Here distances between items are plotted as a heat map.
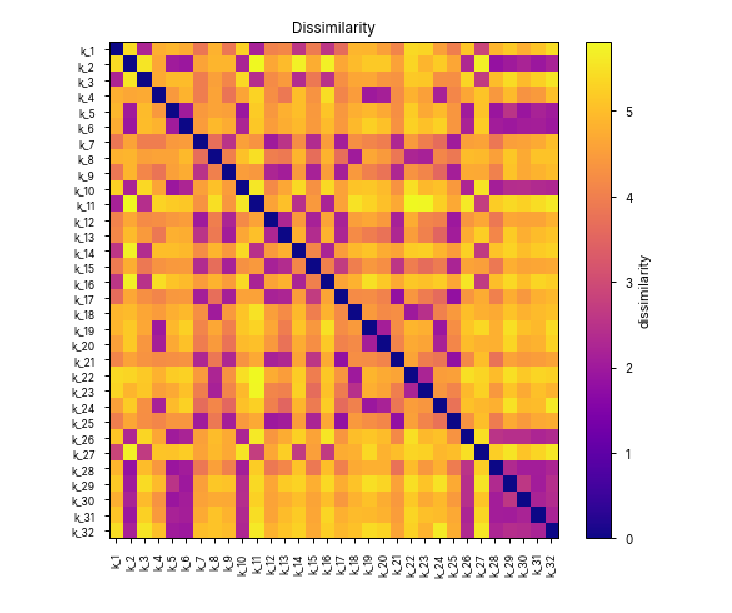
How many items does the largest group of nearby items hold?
10
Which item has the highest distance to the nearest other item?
k_27
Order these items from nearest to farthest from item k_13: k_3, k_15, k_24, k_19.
k_15, k_24, k_19, k_3
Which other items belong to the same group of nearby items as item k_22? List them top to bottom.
k_8, k_18, k_23
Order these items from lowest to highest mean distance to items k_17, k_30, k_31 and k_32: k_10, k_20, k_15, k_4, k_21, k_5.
k_5, k_10, k_21, k_15, k_4, k_20
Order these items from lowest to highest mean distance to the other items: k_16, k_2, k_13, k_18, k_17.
k_17, k_13, k_2, k_18, k_16
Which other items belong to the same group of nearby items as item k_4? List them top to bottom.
k_19, k_20, k_24
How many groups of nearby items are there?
5
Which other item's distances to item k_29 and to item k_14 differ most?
k_2
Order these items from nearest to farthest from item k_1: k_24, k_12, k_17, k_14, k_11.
k_11, k_14, k_17, k_12, k_24
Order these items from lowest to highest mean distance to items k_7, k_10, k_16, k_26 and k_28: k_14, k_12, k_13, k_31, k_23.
k_31, k_12, k_13, k_14, k_23
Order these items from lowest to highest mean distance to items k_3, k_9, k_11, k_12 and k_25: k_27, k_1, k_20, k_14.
k_1, k_14, k_27, k_20
